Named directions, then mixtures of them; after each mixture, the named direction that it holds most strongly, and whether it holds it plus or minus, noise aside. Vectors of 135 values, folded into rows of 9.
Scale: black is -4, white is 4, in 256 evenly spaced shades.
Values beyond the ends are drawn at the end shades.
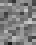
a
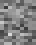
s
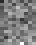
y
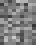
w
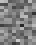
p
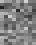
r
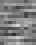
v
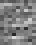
v, plus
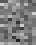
p, minus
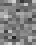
a, minus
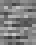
v, minus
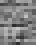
v, minus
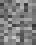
w, plus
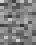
p, plus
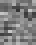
v, plus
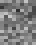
r, plus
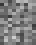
w, plus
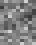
r, plus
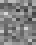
a, minus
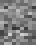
s, plus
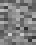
s, plus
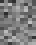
a, plus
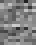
v, plus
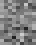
w, minus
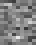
a, plus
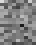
p, plus
